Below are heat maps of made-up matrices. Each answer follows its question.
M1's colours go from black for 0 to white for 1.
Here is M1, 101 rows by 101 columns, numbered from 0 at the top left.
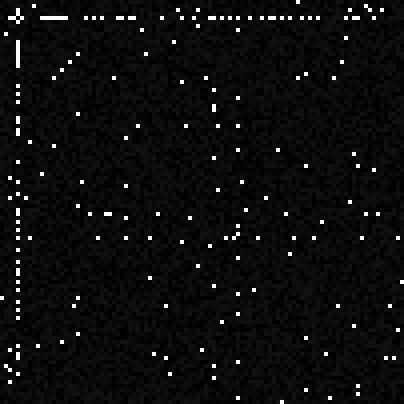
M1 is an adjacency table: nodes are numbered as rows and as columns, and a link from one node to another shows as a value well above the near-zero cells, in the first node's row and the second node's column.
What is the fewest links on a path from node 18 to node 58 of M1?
6
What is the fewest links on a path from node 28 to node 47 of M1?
7
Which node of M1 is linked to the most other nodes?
node 4
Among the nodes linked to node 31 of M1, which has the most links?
node 59
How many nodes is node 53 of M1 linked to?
8
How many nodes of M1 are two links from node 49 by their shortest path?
5
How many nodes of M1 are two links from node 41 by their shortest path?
6
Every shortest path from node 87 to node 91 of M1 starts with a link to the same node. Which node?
node 2
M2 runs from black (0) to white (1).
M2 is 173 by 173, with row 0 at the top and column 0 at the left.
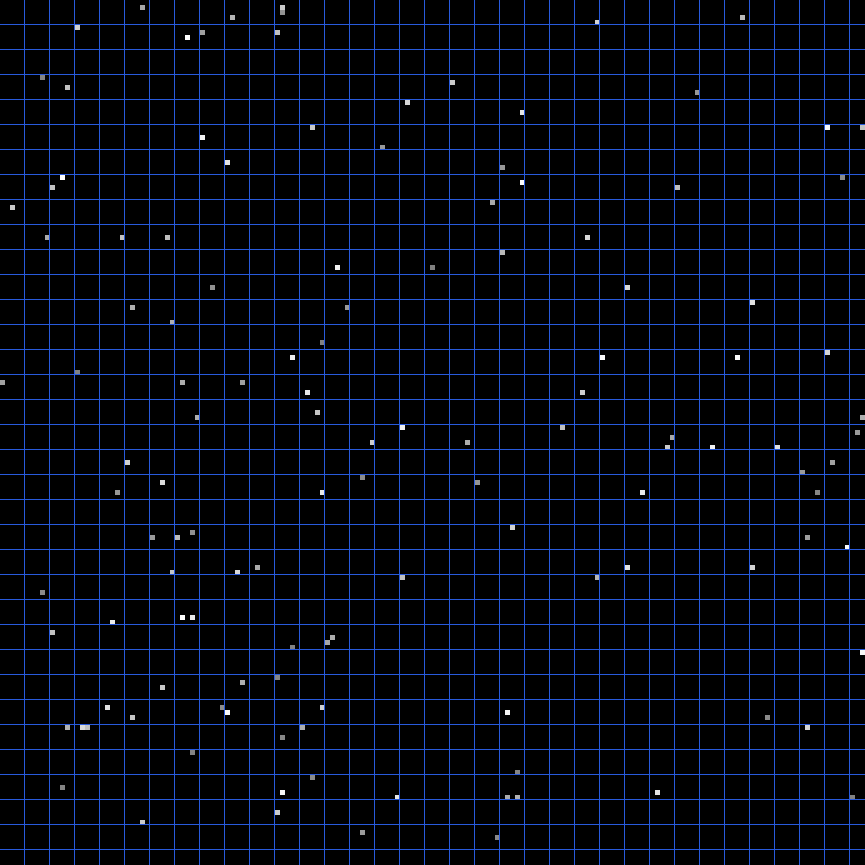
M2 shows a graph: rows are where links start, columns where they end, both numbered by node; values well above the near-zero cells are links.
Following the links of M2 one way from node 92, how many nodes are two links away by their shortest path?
4
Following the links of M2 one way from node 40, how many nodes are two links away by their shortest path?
4
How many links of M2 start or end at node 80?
2
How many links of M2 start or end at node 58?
2
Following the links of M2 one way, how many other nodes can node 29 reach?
5
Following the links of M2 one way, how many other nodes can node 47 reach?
5
